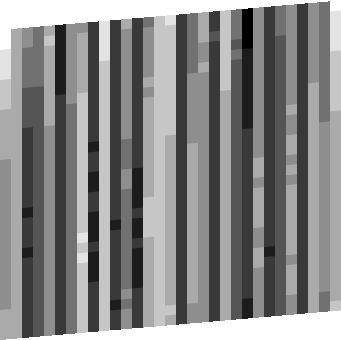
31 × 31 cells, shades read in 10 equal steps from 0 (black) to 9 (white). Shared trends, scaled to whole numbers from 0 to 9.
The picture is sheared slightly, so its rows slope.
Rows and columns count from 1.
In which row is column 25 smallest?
25
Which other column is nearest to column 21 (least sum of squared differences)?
16
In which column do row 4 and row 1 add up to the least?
23
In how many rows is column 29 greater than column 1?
15
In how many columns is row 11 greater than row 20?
5
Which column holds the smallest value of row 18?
13
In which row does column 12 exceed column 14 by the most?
1
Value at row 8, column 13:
2
